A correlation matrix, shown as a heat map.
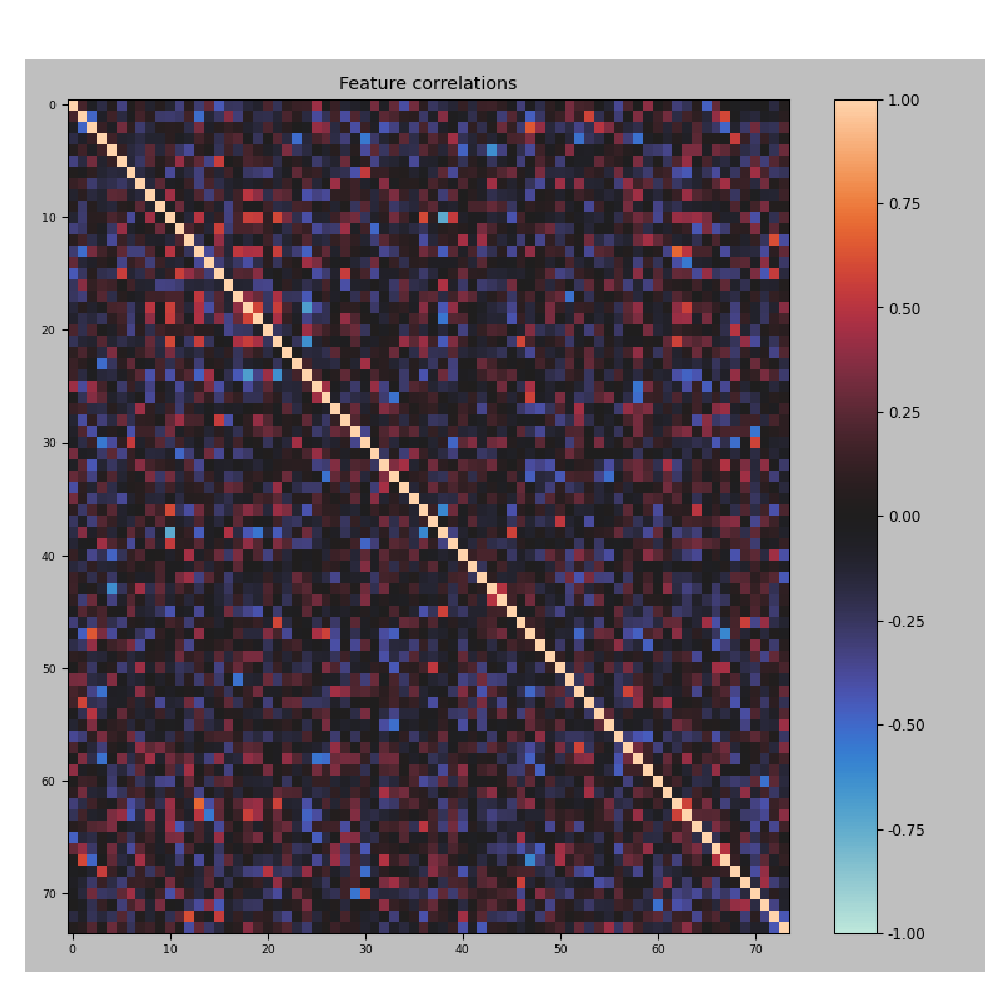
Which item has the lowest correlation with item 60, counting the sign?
71
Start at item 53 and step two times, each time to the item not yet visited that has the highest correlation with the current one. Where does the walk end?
67
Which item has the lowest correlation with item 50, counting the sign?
33
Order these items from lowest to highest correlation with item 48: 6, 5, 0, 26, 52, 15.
52, 0, 26, 15, 5, 6
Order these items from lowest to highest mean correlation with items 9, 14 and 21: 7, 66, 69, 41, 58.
58, 66, 41, 7, 69
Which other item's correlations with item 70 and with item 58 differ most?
29
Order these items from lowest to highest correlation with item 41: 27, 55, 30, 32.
55, 27, 32, 30
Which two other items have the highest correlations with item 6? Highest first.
30, 70
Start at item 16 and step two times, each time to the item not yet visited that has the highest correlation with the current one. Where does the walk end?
45
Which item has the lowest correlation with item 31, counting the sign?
11
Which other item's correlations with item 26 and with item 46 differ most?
69
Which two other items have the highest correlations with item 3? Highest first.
68, 39
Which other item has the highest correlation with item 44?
43
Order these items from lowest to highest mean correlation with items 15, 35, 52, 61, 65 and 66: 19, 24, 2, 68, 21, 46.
2, 68, 24, 46, 21, 19
